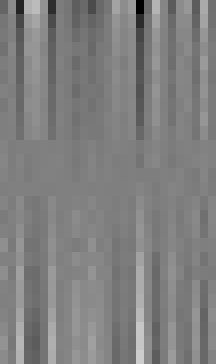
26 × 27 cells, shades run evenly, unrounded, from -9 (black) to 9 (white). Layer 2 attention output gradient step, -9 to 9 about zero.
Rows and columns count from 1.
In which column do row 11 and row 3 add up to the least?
18
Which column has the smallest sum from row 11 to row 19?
5
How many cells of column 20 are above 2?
2
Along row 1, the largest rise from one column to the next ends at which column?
4
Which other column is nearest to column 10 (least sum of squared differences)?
25
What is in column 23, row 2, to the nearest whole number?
1
